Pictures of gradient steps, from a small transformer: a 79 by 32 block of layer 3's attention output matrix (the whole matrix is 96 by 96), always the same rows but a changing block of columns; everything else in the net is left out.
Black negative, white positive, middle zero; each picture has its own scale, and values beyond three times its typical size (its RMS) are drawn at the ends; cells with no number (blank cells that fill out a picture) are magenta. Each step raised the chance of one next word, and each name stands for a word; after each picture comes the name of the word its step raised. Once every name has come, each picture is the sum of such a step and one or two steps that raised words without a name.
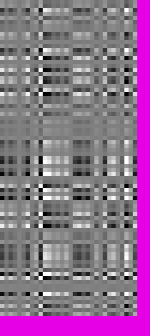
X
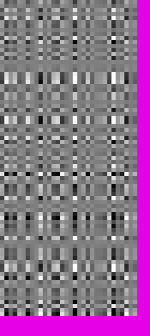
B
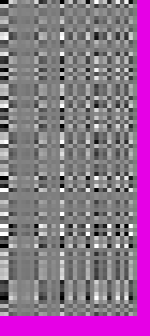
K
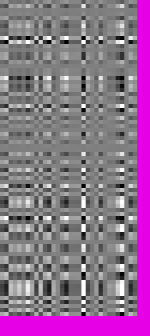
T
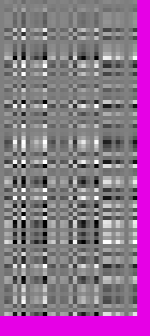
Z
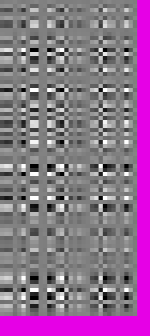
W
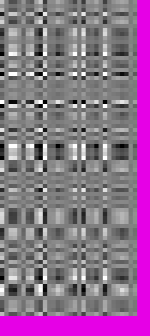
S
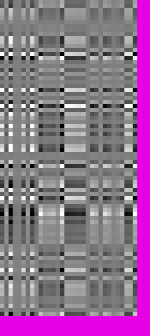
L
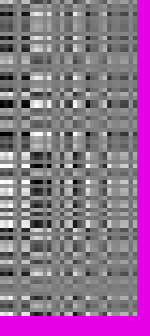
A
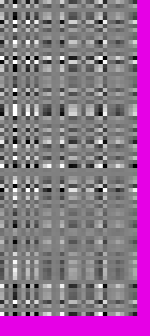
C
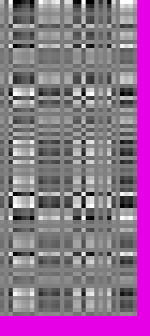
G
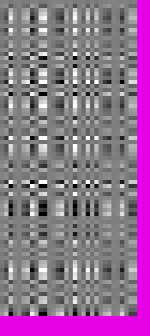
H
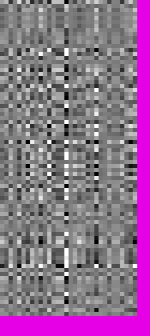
X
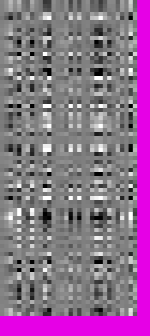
L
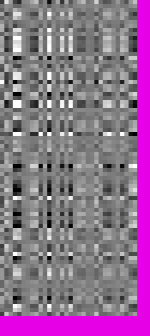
A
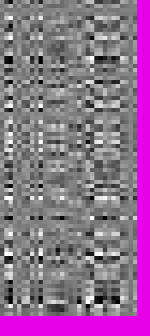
K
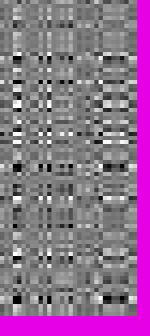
W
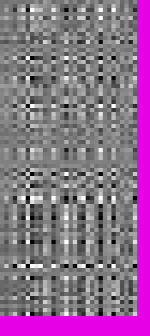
T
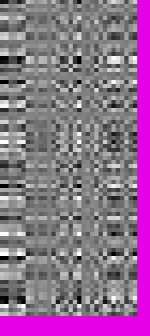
K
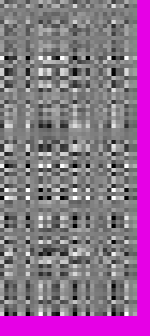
C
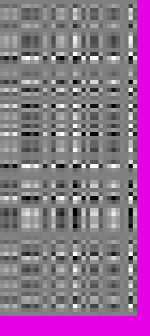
L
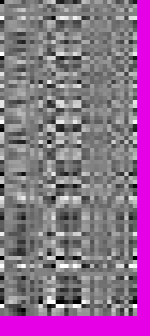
B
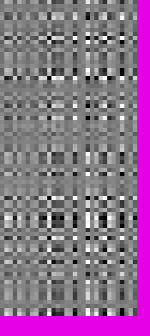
A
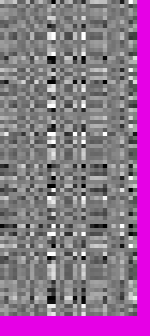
K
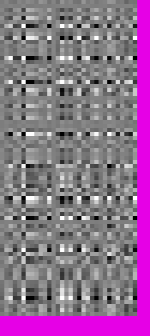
K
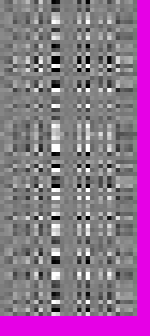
K
